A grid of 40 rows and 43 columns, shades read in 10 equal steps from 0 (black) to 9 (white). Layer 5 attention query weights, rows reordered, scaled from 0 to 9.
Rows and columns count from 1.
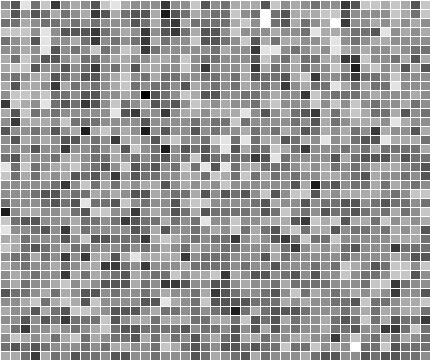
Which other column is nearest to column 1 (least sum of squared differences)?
33
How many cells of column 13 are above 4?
26
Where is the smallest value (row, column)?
11, 15
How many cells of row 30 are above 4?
27
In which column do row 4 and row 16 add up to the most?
39
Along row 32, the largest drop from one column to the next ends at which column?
40
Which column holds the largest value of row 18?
28
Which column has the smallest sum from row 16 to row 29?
7
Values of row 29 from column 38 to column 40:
5 5 6
